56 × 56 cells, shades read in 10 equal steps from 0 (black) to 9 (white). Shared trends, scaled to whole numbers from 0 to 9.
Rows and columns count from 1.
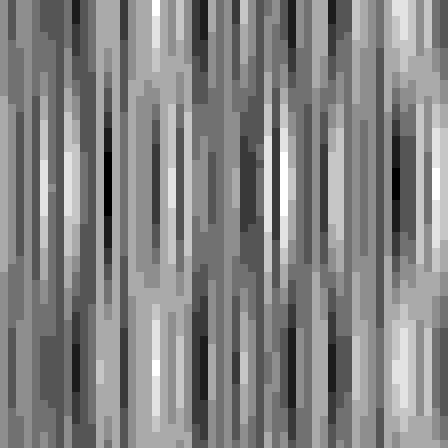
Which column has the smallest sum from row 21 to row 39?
14
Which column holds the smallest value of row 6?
37
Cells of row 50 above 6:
7
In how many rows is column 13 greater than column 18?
25
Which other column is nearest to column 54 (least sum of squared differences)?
45
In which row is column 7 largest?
24
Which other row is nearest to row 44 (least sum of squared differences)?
49
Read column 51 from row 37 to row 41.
6 6 7 7 7
